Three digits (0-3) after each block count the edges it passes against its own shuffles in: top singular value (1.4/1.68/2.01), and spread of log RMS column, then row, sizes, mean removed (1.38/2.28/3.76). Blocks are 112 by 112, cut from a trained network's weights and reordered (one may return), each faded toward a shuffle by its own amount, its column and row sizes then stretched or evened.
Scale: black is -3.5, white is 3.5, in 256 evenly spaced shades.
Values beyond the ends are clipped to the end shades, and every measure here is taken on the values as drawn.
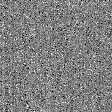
0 0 0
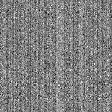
3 0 1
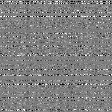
2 0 3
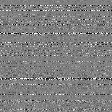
2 0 3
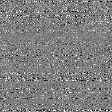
0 1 3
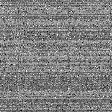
3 0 0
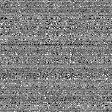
2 1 2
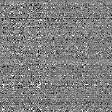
2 2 2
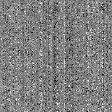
2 2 1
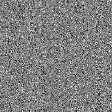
1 2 0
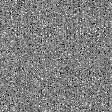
0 0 1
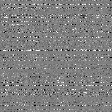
1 1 3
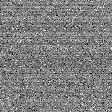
2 0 0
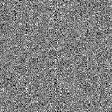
2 2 1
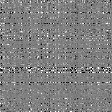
2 2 3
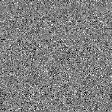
0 1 2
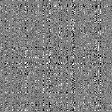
2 3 2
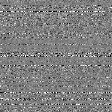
1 0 3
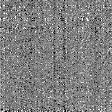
2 1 2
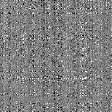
2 2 2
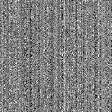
3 2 0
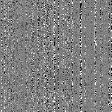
1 3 0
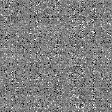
1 2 0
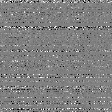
1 1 3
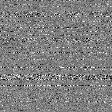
0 0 3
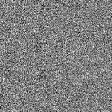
2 1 0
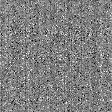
1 0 1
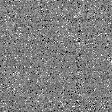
0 1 1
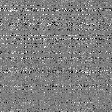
1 1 3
